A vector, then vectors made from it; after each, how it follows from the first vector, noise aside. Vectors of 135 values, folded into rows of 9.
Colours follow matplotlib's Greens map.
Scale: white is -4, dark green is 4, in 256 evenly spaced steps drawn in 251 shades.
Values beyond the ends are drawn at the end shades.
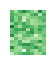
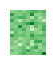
wrapped around, negated, partly zeroed.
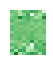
reversed, partly zeroed.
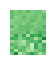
reversed, partly zeroed.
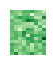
reversed.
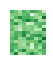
reversed.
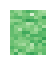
reversed, shrunk.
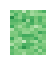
wrapped around, shrunk.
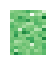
reversed, partly zeroed.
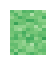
reversed, shrunk.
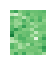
wrapped around, negated, partly zeroed.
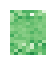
reversed, partly zeroed.
